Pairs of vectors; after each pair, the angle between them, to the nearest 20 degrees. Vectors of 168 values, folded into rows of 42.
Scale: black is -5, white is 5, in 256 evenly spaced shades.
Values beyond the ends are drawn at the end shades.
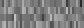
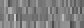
60 degrees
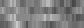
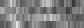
20 degrees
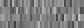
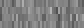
100 degrees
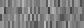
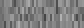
100 degrees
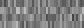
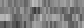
120 degrees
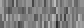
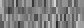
20 degrees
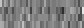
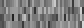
120 degrees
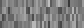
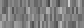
140 degrees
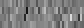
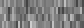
60 degrees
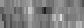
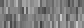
60 degrees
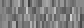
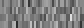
20 degrees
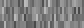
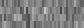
60 degrees
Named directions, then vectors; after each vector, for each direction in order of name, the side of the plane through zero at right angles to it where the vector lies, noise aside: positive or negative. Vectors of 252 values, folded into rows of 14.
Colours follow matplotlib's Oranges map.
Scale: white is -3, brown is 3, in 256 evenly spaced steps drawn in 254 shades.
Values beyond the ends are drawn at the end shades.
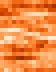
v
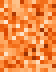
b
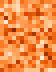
positive, negative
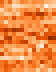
positive, negative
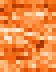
negative, positive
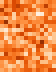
negative, positive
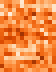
negative, negative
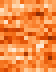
positive, negative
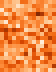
positive, negative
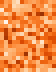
positive, negative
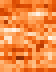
negative, positive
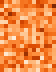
positive, positive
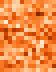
positive, negative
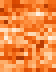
negative, positive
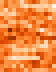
negative, negative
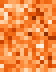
positive, negative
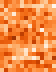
negative, negative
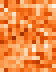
negative, negative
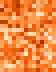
negative, positive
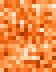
negative, negative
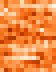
negative, negative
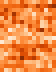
positive, positive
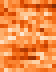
positive, positive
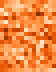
positive, negative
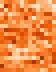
negative, negative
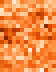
positive, negative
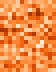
positive, negative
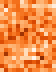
negative, negative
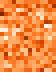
negative, positive
